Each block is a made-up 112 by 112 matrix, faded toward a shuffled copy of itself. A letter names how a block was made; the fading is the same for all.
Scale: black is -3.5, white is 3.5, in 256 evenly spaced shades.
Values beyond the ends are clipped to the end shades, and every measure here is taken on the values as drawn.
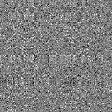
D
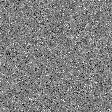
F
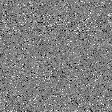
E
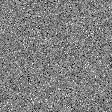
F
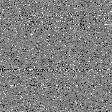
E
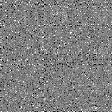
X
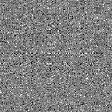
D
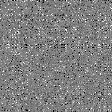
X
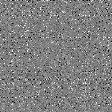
X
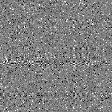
X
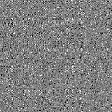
D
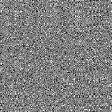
D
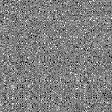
D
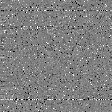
X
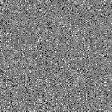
D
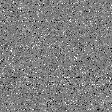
E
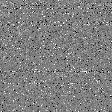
E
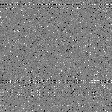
X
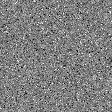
F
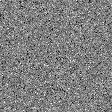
F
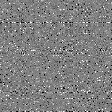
X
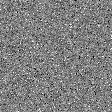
F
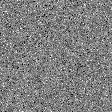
F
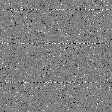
E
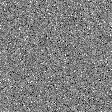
F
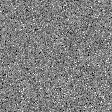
F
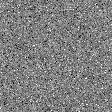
F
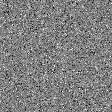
F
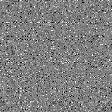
X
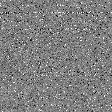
E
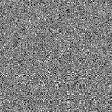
D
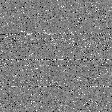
E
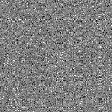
D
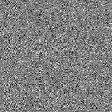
D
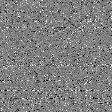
E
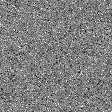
F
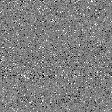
X
